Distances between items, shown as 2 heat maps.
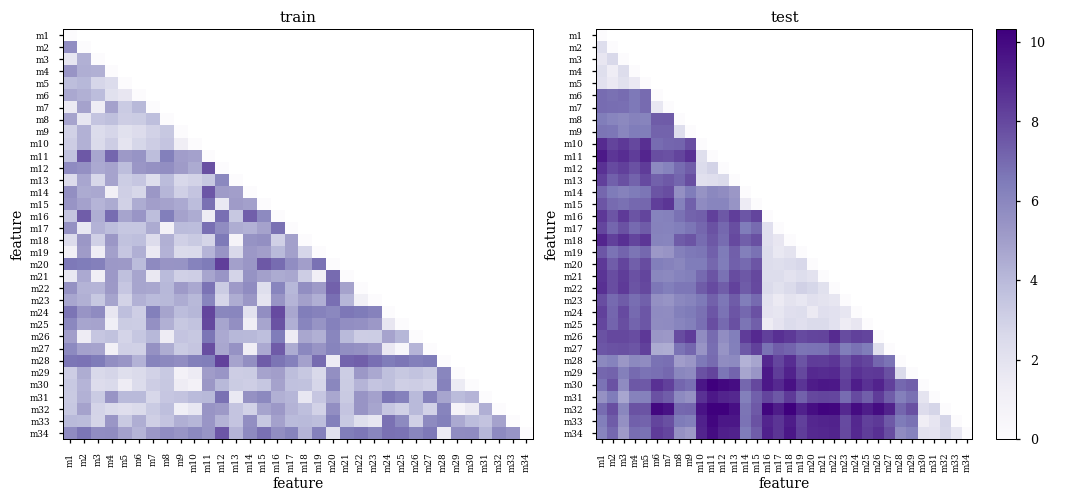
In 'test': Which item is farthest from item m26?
m32
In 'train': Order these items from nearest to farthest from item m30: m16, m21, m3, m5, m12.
m5, m3, m21, m12, m16
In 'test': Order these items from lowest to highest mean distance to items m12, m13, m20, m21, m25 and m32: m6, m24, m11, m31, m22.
m24, m22, m11, m6, m31
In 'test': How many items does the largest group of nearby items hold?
10
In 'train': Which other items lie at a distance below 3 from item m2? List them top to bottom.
m8, m17, m26
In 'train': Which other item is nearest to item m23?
m22
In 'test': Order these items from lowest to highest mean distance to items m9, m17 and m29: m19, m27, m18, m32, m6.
m19, m18, m6, m27, m32
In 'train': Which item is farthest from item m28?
m12
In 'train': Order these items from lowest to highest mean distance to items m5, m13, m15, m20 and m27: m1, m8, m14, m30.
m30, m14, m8, m1
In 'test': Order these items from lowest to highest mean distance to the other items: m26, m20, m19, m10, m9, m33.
m19, m20, m9, m10, m33, m26
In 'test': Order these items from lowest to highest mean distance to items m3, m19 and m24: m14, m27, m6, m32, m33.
m6, m14, m27, m33, m32
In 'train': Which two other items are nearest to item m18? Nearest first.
m13, m31
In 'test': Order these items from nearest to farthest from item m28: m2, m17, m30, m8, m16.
m8, m2, m30, m17, m16
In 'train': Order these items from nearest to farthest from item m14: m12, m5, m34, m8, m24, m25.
m25, m24, m5, m8, m12, m34
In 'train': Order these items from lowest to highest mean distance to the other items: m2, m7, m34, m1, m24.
m7, m1, m2, m24, m34
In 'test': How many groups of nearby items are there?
9
